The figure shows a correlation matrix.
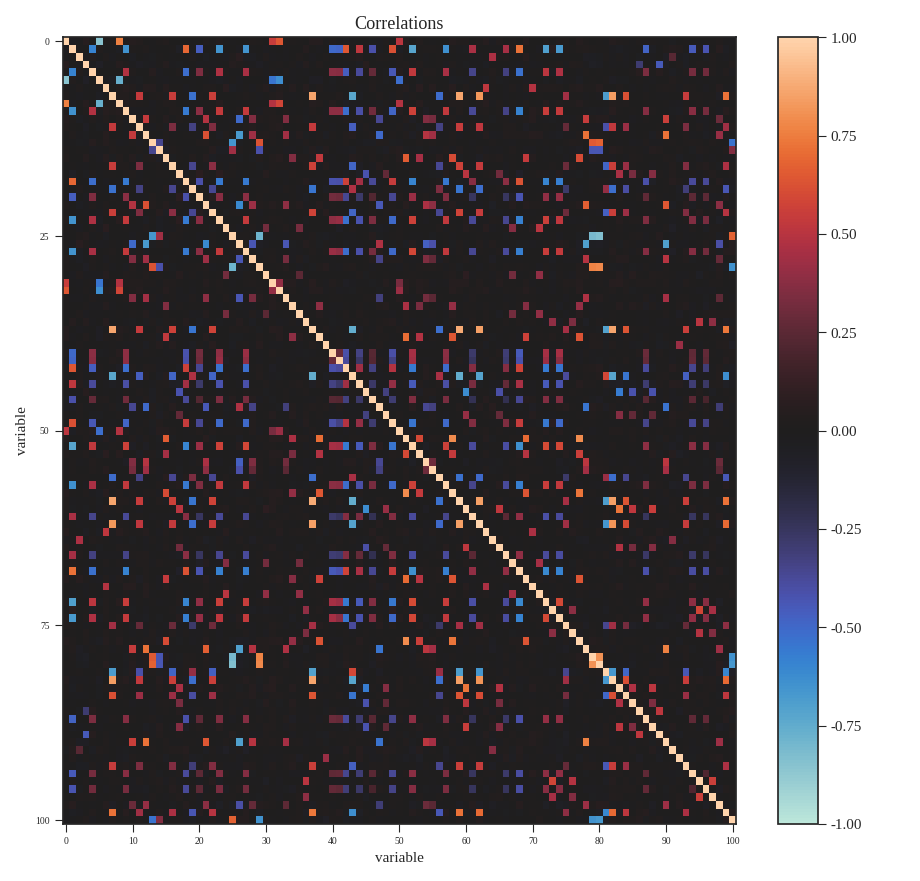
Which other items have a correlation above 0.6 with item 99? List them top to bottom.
7, 37, 59, 62, 82
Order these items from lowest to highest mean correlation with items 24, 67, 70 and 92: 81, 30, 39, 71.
81, 39, 30, 71
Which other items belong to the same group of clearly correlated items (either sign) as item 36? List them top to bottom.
73, 76, 95, 97
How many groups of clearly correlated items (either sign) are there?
13
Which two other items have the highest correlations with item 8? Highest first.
0, 32
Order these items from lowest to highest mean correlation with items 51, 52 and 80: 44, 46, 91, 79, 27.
44, 91, 46, 27, 79
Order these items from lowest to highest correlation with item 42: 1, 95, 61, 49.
95, 61, 49, 1
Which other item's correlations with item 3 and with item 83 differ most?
60
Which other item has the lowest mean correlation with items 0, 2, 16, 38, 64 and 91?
5
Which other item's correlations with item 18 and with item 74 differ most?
1
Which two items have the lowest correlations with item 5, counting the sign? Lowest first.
0, 8
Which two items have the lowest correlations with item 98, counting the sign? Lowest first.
26, 47
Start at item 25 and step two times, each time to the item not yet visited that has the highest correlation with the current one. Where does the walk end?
14
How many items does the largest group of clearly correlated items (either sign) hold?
23
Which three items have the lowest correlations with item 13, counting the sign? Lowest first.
25, 100, 14
